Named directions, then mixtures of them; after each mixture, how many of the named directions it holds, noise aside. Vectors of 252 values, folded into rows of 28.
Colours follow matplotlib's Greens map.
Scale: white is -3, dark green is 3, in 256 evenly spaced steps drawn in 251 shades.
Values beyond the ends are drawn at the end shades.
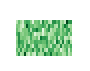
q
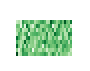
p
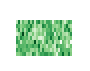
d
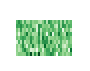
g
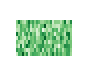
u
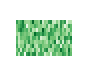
one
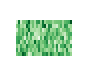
four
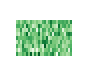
two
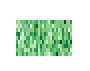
four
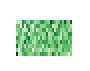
one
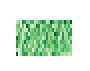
one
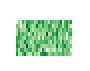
four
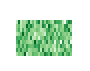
two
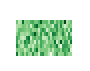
four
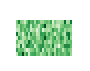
one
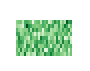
one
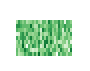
three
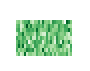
three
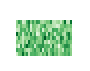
one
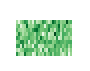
four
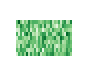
two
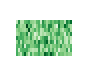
four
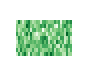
three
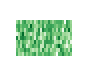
three
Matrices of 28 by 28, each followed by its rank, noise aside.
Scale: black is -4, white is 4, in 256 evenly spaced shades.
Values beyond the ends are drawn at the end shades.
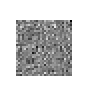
seven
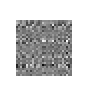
three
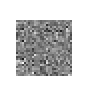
seven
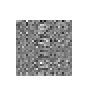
three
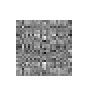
three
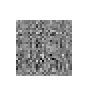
five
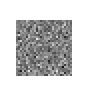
six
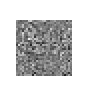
seven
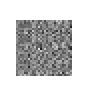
five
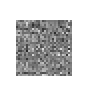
seven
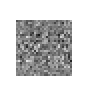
five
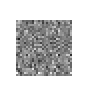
five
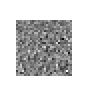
seven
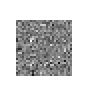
seven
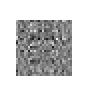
three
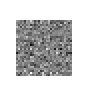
six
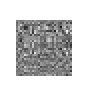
four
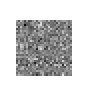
six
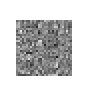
six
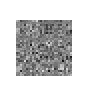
six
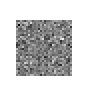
seven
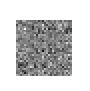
five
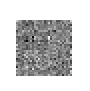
six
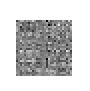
four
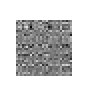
three
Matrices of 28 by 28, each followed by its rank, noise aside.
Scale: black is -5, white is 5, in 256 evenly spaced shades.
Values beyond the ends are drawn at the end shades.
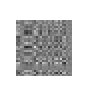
two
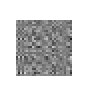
three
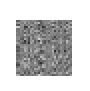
four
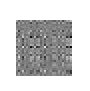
two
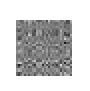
three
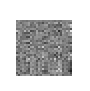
four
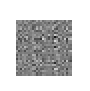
three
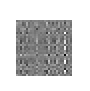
two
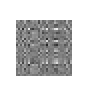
two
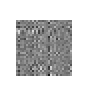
three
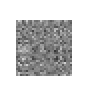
four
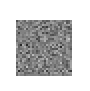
six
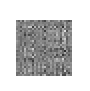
four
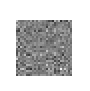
four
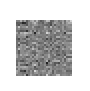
six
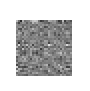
four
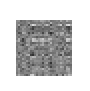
three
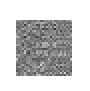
six
